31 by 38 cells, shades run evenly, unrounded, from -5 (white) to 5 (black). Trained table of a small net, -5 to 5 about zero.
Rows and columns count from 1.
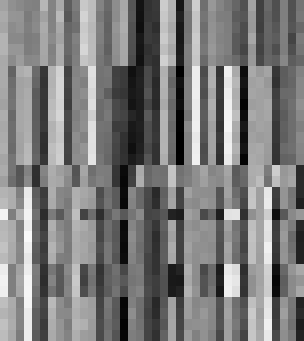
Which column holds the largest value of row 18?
16
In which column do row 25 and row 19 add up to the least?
4
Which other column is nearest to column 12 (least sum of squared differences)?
25
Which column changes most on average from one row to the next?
22
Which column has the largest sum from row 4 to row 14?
23
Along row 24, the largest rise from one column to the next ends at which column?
35
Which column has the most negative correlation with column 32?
38
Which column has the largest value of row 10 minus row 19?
17
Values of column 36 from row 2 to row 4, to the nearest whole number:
0 0 0
